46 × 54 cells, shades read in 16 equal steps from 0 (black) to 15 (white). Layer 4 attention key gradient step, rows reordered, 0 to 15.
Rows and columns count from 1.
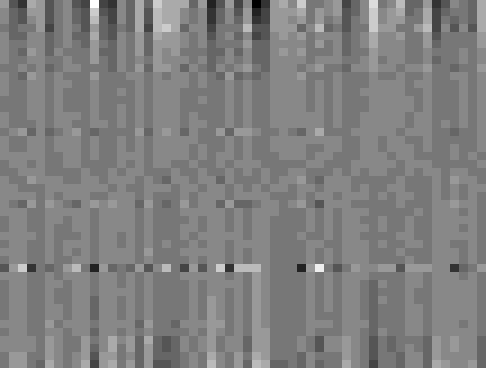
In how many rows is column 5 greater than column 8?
11
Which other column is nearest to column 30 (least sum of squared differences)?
49
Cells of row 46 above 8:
16
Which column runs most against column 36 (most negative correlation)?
51
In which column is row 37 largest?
29
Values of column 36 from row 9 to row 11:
9 7 8
